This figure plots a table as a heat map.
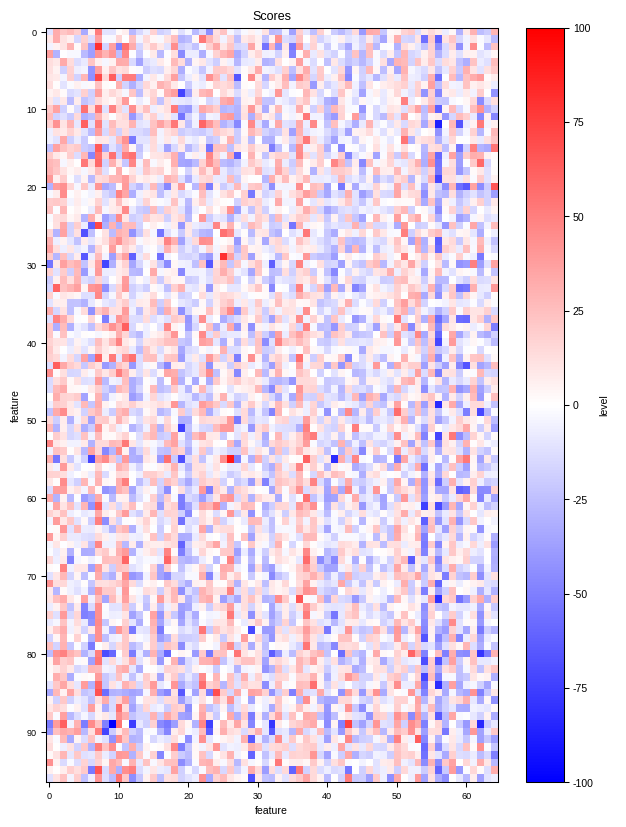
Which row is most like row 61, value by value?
81
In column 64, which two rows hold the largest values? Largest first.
20, 15
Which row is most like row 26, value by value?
29
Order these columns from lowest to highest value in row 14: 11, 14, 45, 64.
14, 45, 64, 11
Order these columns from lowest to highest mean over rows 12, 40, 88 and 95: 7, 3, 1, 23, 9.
3, 1, 9, 23, 7
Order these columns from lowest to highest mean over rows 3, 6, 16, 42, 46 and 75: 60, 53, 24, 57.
57, 53, 60, 24
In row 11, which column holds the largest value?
37
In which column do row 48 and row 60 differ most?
56
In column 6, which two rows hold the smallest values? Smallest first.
55, 25
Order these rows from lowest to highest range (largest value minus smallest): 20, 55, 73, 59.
59, 20, 73, 55
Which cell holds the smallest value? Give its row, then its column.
89, 9
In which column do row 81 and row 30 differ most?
23
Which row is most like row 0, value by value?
47
